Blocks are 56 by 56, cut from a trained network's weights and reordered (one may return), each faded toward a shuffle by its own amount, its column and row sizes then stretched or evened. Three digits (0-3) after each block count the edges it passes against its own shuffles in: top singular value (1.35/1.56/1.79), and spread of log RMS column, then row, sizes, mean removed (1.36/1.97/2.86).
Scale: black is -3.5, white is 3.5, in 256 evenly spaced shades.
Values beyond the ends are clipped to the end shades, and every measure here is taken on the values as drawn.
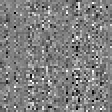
0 3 1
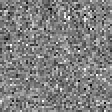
1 1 1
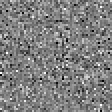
0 1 0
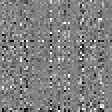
2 3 2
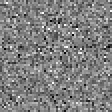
0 0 0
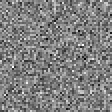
2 0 0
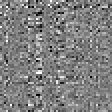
3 2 2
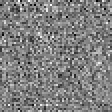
2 0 2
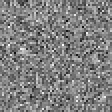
2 1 0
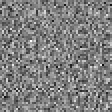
3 0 1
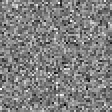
0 0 1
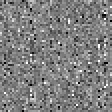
0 2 0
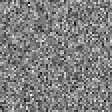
2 0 0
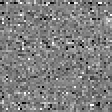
0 1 2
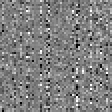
2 3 0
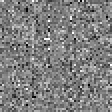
0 2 1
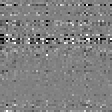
3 1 3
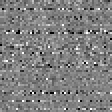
0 0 3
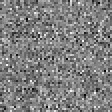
1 0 1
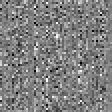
2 3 0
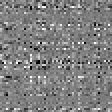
2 2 3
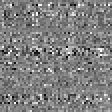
2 1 3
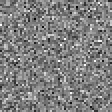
0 1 0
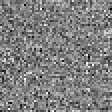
1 1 1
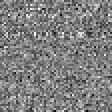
2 0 2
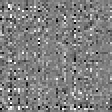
0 3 2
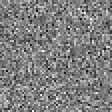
1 0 0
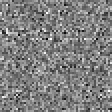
0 0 2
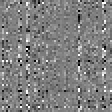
2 3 1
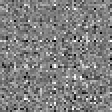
3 2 2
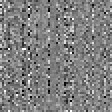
3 3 1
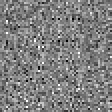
2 2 0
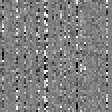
1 3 0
